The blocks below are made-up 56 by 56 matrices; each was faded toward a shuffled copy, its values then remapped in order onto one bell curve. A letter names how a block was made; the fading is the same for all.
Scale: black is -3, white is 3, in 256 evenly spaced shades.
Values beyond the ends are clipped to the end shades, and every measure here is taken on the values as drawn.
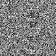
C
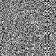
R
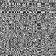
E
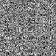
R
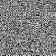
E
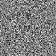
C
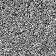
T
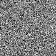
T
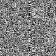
R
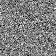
T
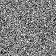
T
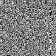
C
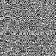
E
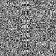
R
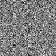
C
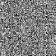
C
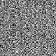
R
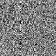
C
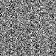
C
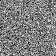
T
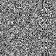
C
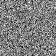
T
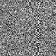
R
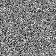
T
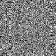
C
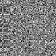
E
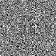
R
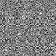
E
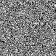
T
